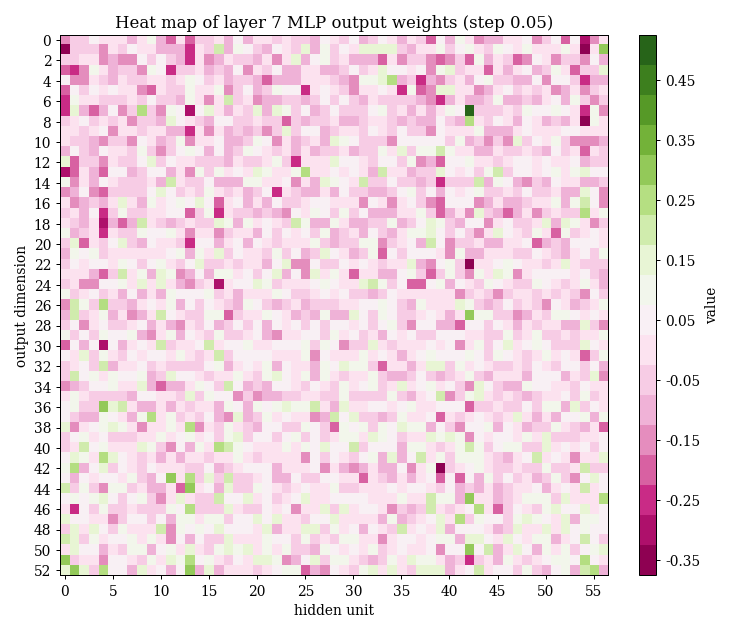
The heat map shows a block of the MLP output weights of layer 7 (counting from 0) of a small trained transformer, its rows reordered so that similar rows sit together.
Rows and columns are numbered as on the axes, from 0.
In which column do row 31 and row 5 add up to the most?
16
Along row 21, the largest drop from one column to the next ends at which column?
33
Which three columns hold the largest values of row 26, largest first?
4, 1, 41
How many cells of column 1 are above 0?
23
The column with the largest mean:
43
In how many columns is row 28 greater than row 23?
19
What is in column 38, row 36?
0
